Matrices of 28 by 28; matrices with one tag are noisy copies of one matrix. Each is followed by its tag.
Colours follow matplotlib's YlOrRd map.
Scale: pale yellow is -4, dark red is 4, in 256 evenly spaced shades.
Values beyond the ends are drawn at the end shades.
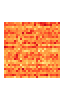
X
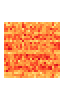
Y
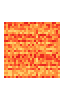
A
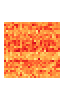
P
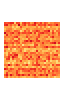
X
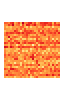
X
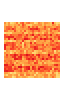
Y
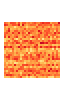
X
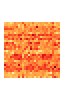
Y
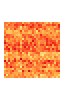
P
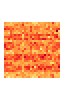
Y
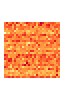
A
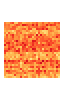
P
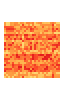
Y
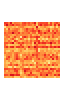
X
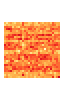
Y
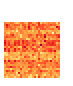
P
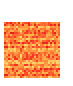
X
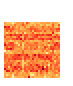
Y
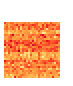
P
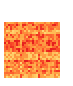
P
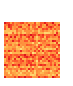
A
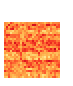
P
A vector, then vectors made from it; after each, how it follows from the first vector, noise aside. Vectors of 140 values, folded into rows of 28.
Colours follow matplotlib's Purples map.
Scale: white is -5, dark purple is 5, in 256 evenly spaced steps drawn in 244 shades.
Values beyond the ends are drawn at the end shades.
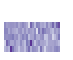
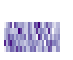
wrapped around, scaled up.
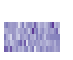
reversed.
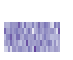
reversed, negated.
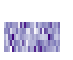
wrapped around, scaled up.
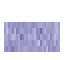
wrapped around, shrunk.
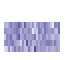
reversed, negated.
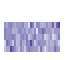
copied.
